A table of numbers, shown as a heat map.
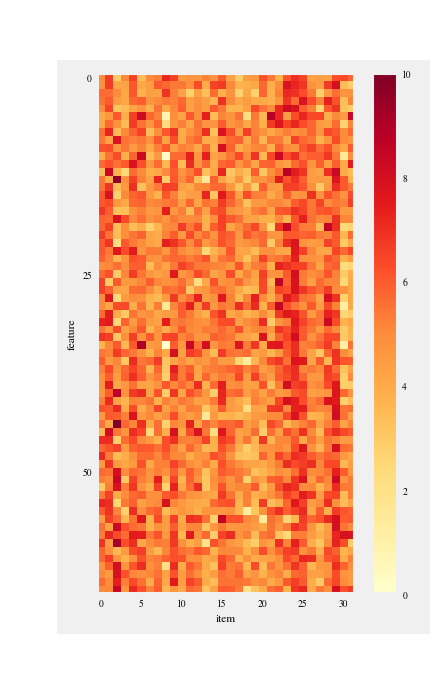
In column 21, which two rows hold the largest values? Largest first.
5, 34
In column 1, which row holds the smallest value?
26
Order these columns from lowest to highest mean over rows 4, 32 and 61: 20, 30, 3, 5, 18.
30, 3, 18, 20, 5
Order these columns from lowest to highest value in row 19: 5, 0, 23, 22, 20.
5, 20, 0, 22, 23
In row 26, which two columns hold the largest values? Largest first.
22, 24
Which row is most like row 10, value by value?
34
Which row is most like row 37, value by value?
38
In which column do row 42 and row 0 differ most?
2
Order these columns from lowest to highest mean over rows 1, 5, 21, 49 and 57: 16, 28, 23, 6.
6, 16, 28, 23
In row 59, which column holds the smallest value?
13
